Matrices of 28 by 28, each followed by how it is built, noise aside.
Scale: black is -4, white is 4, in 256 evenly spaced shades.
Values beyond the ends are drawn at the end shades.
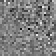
upper triangular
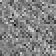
Toeplitz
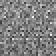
repeating columns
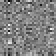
low rank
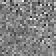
upper triangular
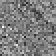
Toeplitz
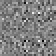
low rank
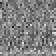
repeating columns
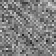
Toeplitz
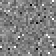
sparse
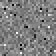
sparse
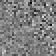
upper triangular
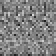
repeating columns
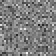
low rank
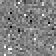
sparse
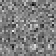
low rank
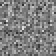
repeating columns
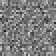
repeating columns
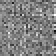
low rank
